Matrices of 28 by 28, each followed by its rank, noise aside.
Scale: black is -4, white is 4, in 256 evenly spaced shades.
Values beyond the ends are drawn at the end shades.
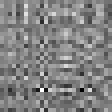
three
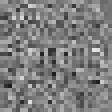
six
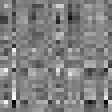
three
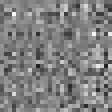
four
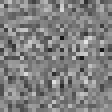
six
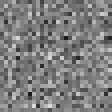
six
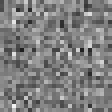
six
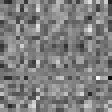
four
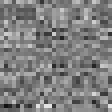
three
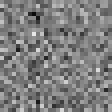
six
